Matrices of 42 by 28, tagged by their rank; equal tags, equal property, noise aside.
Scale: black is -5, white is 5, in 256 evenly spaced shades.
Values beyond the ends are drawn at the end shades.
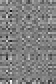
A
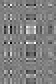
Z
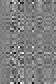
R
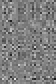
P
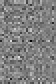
P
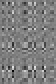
Z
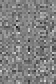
P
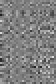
A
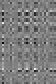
R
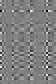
Z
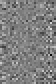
P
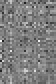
P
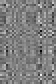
R
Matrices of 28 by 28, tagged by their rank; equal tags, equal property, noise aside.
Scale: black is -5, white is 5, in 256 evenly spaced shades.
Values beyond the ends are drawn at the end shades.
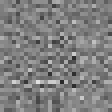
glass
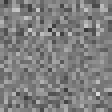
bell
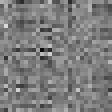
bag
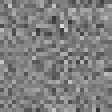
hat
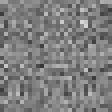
glass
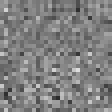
bag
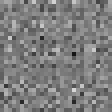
bag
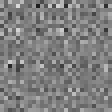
bag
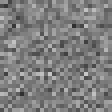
hat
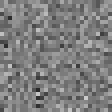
bell
